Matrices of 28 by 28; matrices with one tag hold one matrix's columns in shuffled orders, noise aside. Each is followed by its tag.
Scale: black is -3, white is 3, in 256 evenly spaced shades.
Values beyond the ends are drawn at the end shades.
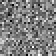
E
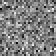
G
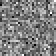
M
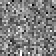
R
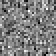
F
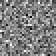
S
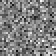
E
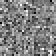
R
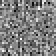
F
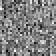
F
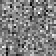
M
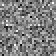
S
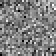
F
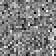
R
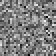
S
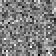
E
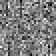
M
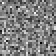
G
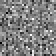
R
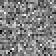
G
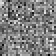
M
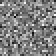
S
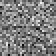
S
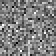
G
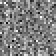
E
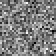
G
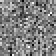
M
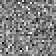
G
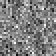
F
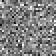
S
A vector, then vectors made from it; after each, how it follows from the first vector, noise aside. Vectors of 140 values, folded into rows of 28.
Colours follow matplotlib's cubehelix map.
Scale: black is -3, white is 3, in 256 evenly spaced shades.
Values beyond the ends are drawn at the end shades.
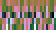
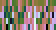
sign-scrambled.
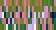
sign-scrambled.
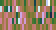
wrapped around, negated, partly zeroed.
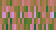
negated, shrunk.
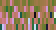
partly zeroed.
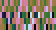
sign-scrambled.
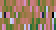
partly zeroed.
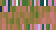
wrapped around, partly zeroed.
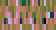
wrapped around, partly zeroed.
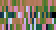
sign-scrambled.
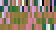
wrapped around, negated, partly zeroed.
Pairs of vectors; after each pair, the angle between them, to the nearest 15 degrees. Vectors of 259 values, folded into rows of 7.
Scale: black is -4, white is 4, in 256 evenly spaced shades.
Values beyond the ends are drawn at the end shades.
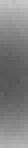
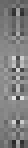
120 degrees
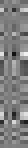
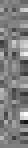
45 degrees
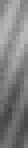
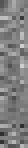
75 degrees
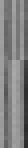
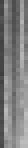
120 degrees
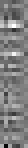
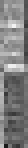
60 degrees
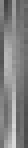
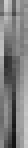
165 degrees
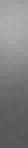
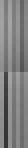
75 degrees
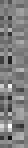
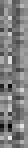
150 degrees
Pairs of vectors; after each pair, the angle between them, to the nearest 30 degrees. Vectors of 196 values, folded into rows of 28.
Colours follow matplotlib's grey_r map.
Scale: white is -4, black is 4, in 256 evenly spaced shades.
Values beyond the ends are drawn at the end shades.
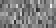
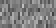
60 degrees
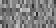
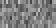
120 degrees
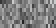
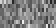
150 degrees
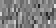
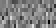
120 degrees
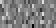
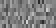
120 degrees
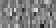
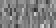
150 degrees
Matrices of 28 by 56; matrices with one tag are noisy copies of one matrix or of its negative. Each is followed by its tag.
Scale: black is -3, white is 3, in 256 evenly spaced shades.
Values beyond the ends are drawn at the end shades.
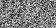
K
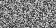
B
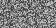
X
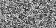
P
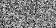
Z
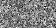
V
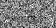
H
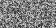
P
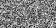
H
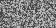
Z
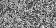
V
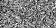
V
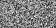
X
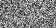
H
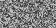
B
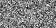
H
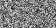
B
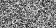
K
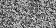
Z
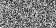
V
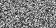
X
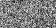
Z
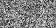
Z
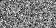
P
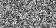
V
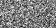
X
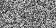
V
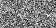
V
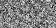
B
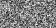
V
